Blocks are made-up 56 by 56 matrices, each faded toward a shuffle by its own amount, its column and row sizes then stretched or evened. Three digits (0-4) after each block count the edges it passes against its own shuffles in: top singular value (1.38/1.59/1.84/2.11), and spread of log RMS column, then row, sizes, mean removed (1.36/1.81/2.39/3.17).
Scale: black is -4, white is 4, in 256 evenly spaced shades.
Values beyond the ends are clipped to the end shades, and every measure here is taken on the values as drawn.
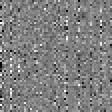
3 3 0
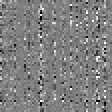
3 4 0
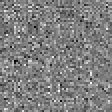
3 1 0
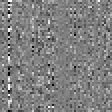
3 4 0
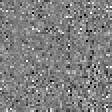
2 2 1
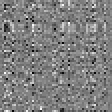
4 3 1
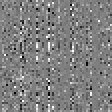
4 4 0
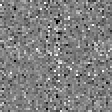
0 2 0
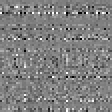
3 1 4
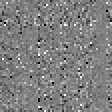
0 3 1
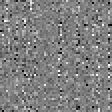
1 3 1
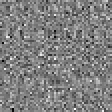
4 1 1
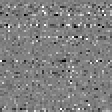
0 0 3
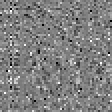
3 2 0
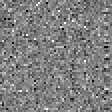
1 1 0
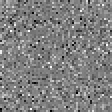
1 0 1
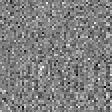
4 1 1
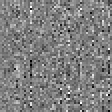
3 3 0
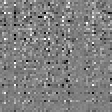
0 3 3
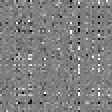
4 3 2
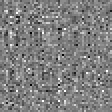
3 2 2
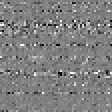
2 1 4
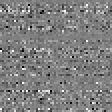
0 1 4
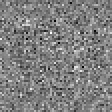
2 0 2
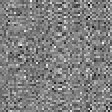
4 2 0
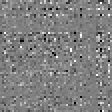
2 3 3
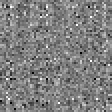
3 1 1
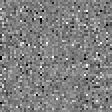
1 2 1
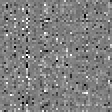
3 3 0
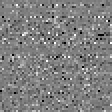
1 0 3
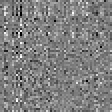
4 3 1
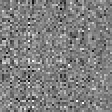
4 2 0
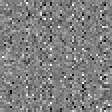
4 2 1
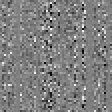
0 4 0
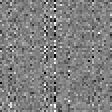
4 3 0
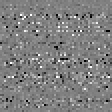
0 0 4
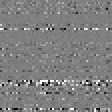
2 0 4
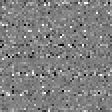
1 0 3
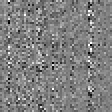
1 4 1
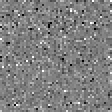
0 1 1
